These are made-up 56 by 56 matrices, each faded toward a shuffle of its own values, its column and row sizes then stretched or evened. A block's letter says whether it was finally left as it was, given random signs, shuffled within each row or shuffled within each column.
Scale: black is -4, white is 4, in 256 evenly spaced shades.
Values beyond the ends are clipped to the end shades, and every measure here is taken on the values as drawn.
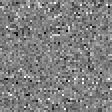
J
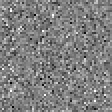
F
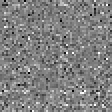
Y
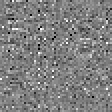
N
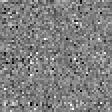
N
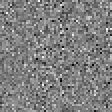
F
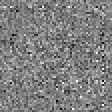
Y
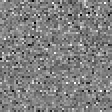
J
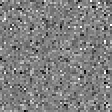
N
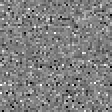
J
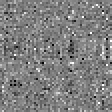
N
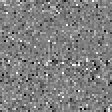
J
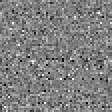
J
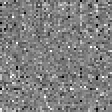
N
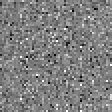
F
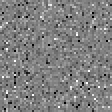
F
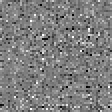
Y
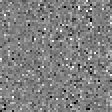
F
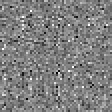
N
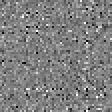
N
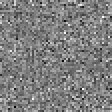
Y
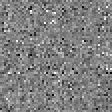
N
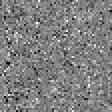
F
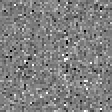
F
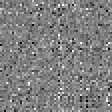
N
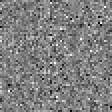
F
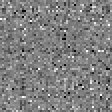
N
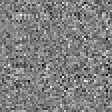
N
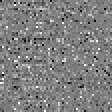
N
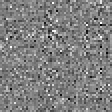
N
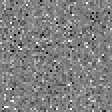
F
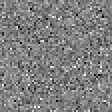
Y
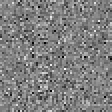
N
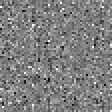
F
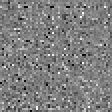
Y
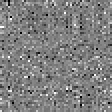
N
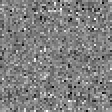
Y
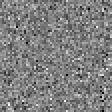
F
